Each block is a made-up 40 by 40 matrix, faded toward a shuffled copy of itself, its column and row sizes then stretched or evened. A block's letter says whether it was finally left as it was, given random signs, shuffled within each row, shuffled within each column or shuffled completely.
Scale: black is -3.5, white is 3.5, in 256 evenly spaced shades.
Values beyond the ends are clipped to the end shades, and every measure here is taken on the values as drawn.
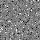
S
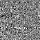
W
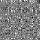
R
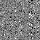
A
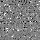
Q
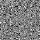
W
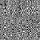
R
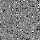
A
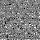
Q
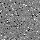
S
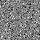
S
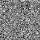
W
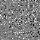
W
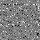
Q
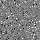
S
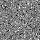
S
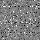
Q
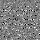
Q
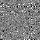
W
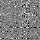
W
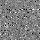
Q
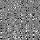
R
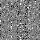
A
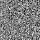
A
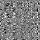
R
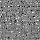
Q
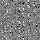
A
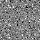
W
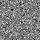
S
